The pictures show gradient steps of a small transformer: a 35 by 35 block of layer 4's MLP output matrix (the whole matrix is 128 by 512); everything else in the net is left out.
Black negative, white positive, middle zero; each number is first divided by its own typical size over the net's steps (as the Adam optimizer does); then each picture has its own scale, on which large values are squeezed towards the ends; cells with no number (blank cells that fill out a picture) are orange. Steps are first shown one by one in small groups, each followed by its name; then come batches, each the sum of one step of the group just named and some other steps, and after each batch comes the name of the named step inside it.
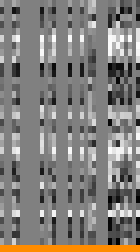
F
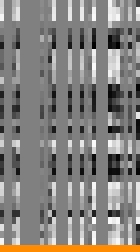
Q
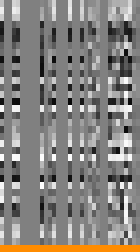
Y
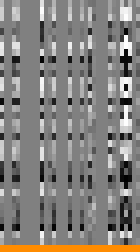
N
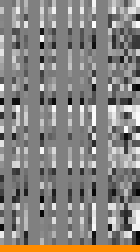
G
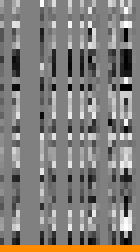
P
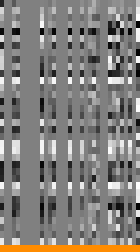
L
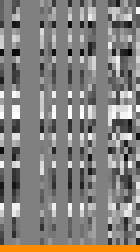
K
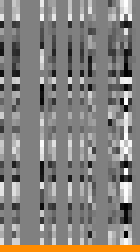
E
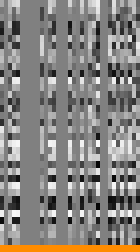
F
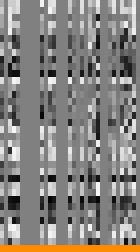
P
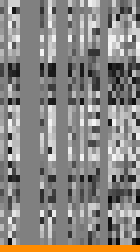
F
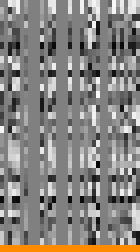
G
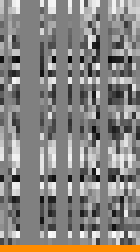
Y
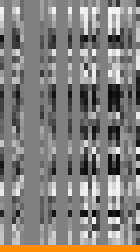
Q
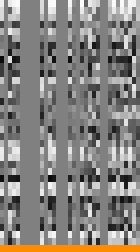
N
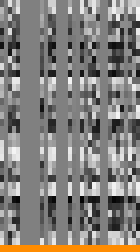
L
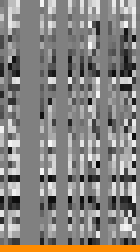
P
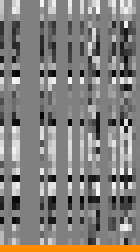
P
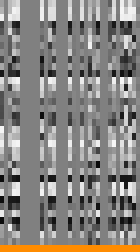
N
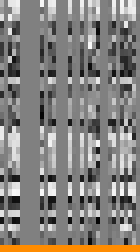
P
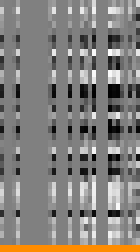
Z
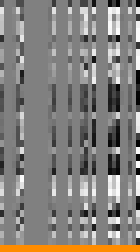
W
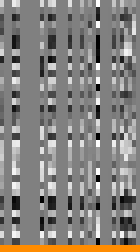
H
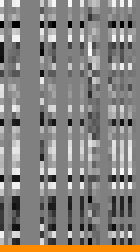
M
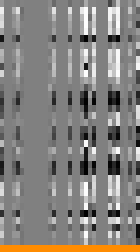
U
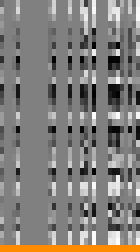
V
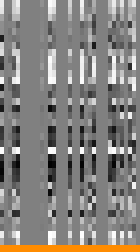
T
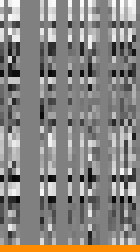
M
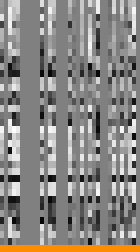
M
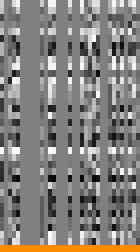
T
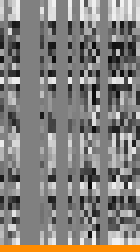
V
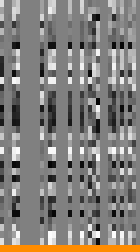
T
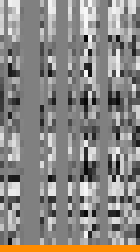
U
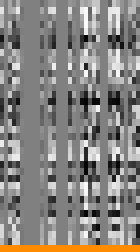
U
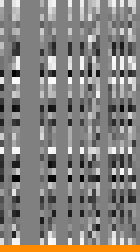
T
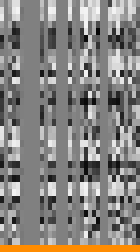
U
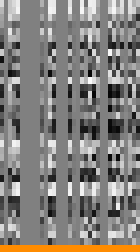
Z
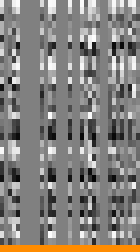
T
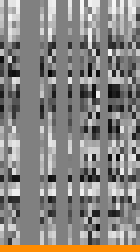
Z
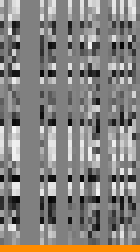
M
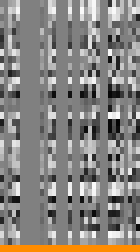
Z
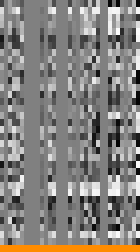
W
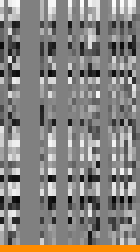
M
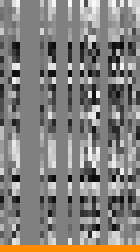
V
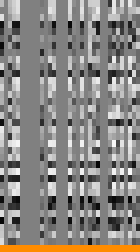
M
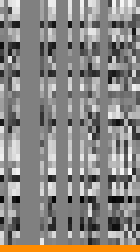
M
